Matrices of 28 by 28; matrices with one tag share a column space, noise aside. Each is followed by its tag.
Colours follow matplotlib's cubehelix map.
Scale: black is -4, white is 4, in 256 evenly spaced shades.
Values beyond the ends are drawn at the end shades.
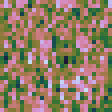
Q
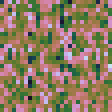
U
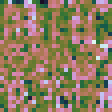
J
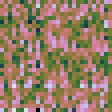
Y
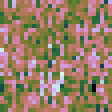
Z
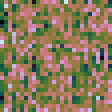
U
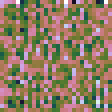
J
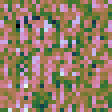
Y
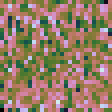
Y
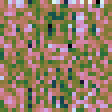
J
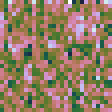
J
